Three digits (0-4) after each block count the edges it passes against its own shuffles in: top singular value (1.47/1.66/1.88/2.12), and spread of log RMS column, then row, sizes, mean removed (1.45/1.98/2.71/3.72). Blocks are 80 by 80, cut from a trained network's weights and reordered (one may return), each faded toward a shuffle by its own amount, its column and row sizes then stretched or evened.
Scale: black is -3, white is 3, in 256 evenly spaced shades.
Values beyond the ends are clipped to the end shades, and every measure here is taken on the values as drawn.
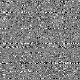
3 1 3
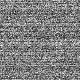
3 1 0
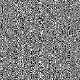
2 3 0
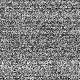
2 0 1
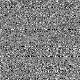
1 0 3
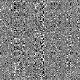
4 3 0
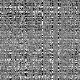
4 4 2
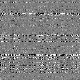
4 1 4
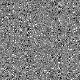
1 2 1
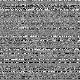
2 1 4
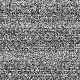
2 0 1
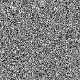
2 1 0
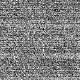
3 2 0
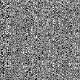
2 3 0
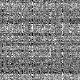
4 3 1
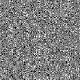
3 2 0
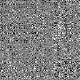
1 3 3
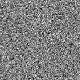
2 0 0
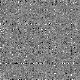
0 2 2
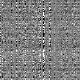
3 4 0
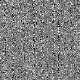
1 3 1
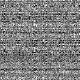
4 3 2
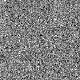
1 0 1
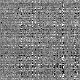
4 3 2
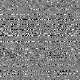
1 1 4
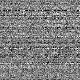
3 2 3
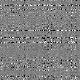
1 2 4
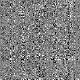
0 3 2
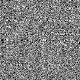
1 0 2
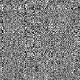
4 2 2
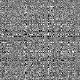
1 3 3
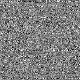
0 0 3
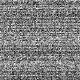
4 2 0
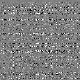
1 2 4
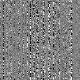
1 4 0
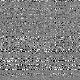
1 1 4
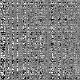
2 4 3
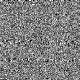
1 0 2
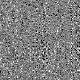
2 2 1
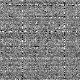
3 3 2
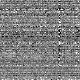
4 2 3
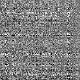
1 3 3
